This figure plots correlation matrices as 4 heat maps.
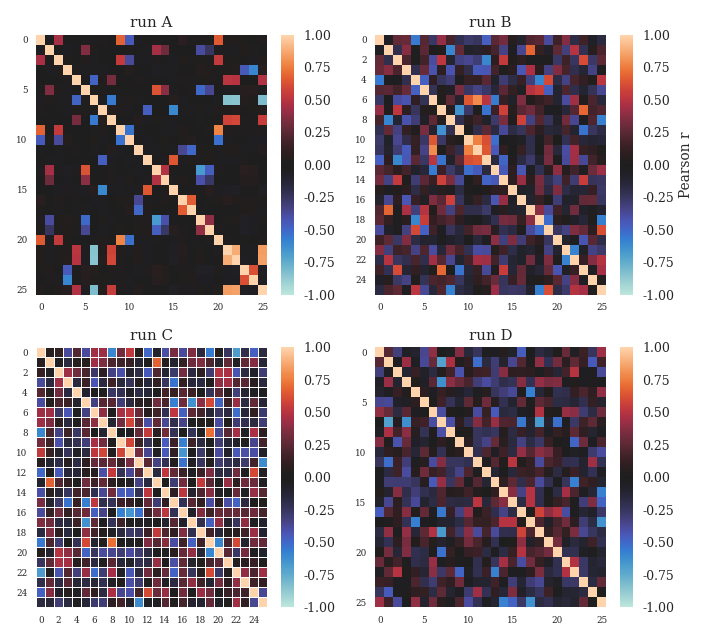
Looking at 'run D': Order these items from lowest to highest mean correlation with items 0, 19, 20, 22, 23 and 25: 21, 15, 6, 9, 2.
15, 2, 21, 9, 6
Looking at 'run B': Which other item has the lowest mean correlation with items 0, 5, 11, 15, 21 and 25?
4
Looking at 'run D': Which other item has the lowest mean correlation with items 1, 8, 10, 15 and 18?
7
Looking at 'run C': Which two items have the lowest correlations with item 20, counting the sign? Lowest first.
19, 5
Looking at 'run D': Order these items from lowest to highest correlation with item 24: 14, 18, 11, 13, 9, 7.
18, 14, 9, 13, 7, 11
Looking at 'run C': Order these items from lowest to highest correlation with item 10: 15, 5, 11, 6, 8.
5, 8, 15, 11, 6
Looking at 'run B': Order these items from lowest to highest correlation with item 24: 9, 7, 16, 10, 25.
9, 10, 25, 7, 16
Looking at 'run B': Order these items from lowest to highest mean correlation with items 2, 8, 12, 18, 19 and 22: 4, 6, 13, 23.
13, 4, 23, 6
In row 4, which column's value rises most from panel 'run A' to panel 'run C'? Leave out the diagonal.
6
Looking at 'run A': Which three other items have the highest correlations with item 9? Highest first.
20, 0, 2
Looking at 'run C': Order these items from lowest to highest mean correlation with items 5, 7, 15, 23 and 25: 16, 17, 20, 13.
20, 17, 16, 13
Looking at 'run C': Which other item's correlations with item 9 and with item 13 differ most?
16
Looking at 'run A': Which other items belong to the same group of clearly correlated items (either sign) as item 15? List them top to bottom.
7, 12
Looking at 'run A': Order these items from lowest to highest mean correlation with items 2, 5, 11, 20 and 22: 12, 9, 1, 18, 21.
18, 12, 1, 21, 9
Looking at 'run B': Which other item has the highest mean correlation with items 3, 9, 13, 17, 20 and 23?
1
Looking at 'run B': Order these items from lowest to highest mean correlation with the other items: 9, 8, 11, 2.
9, 8, 2, 11
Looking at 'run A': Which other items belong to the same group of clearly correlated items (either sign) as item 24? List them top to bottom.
3, 23
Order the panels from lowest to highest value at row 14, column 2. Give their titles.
run C, run A, run D, run B
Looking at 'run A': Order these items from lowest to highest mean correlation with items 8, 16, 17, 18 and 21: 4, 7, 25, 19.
7, 19, 4, 25
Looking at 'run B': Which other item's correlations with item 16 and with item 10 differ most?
12
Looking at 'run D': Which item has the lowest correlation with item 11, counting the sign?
1
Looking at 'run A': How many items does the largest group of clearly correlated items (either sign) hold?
6
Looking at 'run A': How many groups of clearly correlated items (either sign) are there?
6
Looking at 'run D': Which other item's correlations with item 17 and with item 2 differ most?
4
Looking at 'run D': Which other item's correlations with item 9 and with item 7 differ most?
3
